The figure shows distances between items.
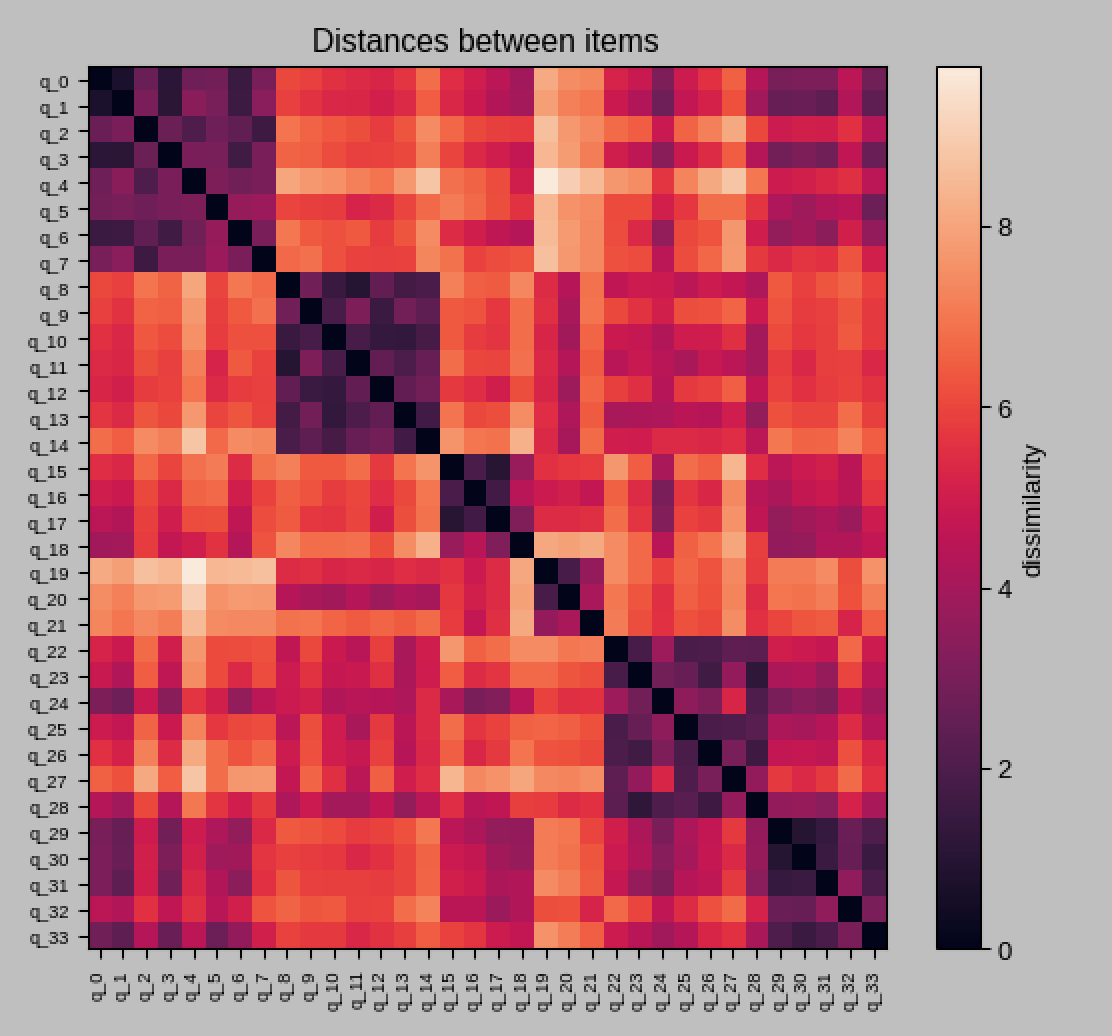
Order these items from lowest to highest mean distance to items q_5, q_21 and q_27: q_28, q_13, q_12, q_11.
q_28, q_11, q_13, q_12
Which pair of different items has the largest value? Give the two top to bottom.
q_4, q_19
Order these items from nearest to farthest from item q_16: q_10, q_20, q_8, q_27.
q_20, q_10, q_8, q_27
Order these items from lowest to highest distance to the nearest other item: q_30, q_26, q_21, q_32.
q_30, q_26, q_32, q_21
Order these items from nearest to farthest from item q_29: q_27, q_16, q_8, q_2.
q_16, q_2, q_27, q_8
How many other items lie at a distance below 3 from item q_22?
5
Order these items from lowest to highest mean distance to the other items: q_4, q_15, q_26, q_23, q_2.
q_23, q_26, q_2, q_15, q_4
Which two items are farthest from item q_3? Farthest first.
q_19, q_20
